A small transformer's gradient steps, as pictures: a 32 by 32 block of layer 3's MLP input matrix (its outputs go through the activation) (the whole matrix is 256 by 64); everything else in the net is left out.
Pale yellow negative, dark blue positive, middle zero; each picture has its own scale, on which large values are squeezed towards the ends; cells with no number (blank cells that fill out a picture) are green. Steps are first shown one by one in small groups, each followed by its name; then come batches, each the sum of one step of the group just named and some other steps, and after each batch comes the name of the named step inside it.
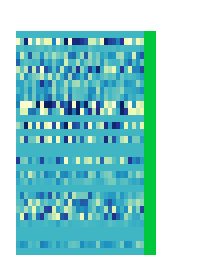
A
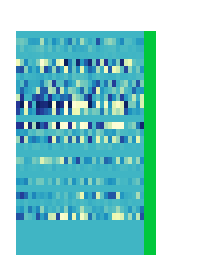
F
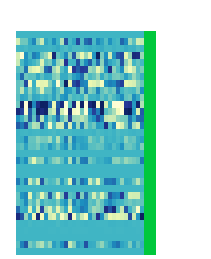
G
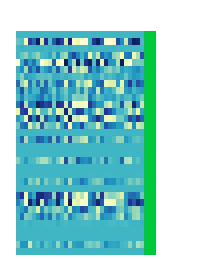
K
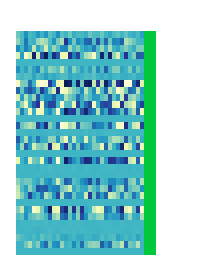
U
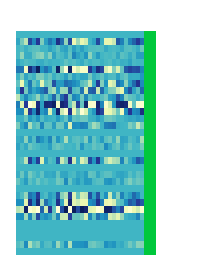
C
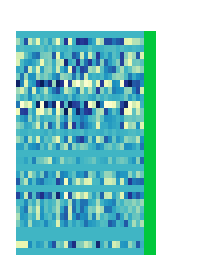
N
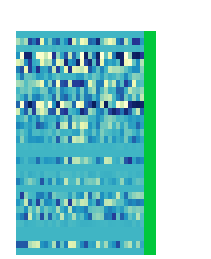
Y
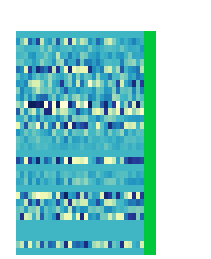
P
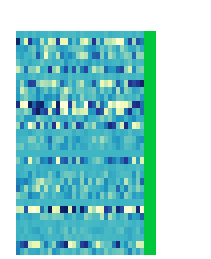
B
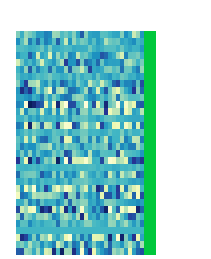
P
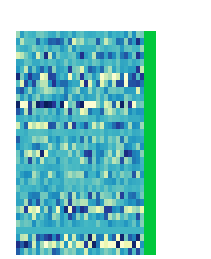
C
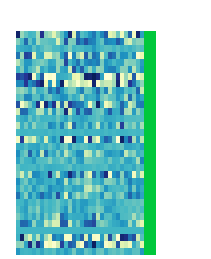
N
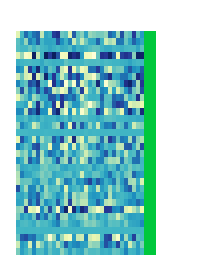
C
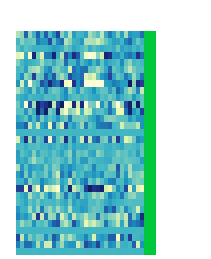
G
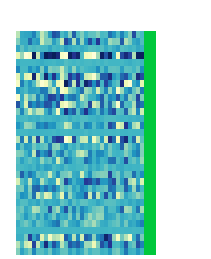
U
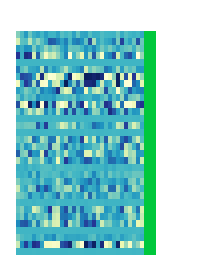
U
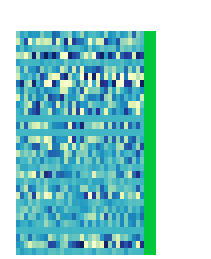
A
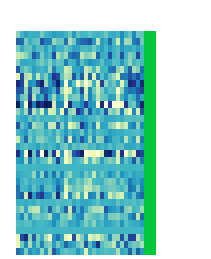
N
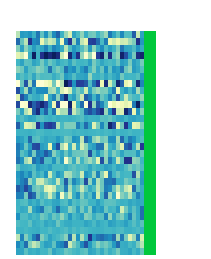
B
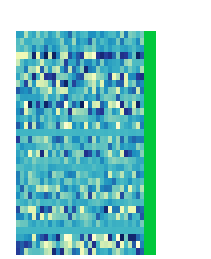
G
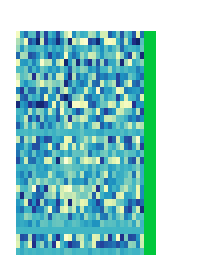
K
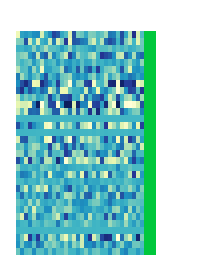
A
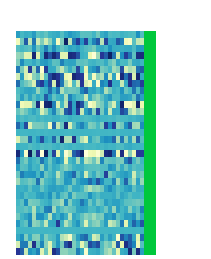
A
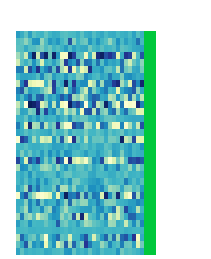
P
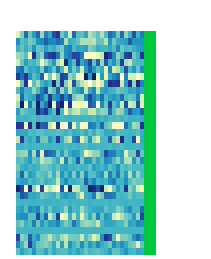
F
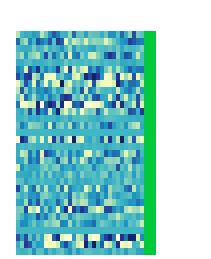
C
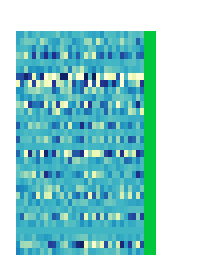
P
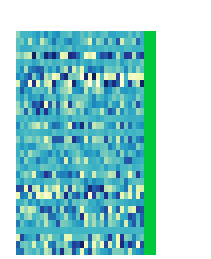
P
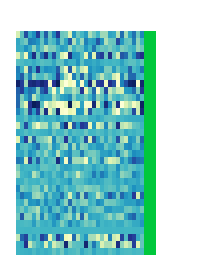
P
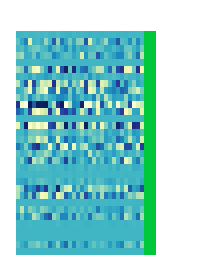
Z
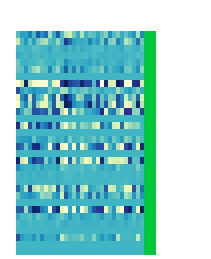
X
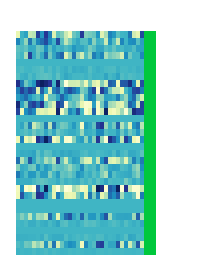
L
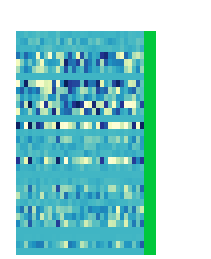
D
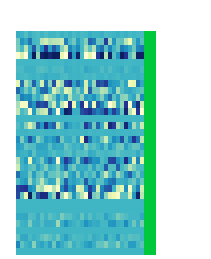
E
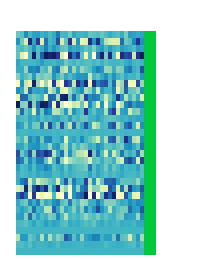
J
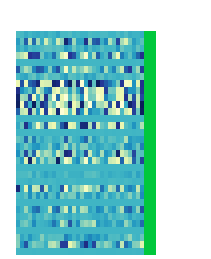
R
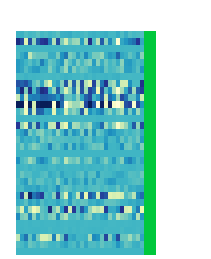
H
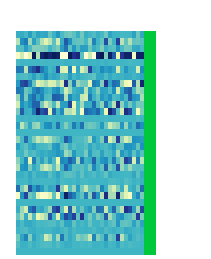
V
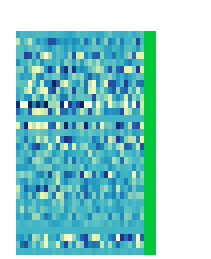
Z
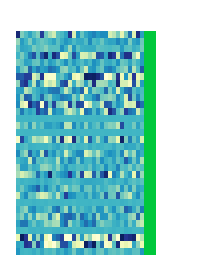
V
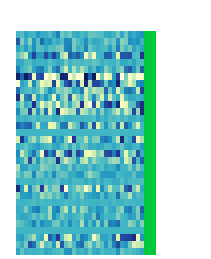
R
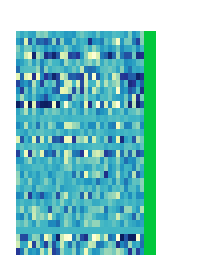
H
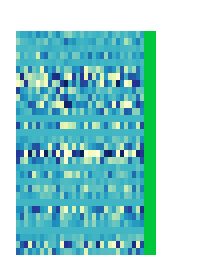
X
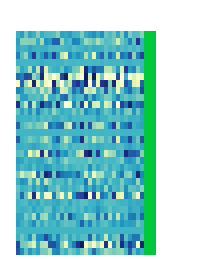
J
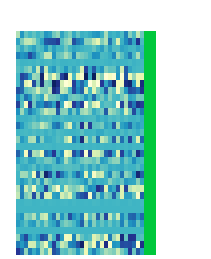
L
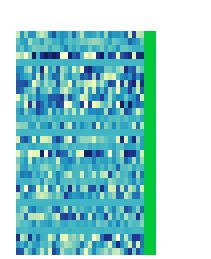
V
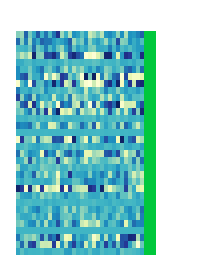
R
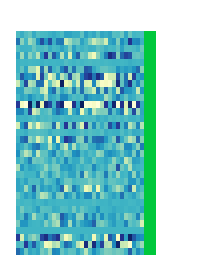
Z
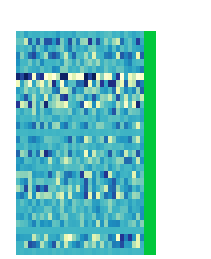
J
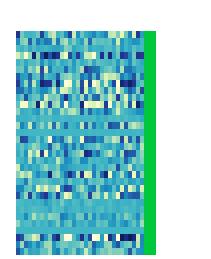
E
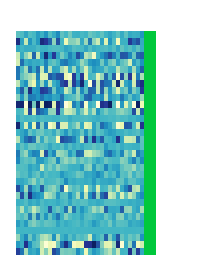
H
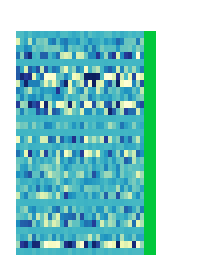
V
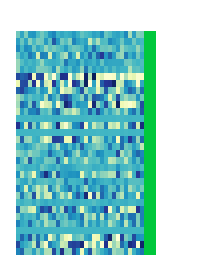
D
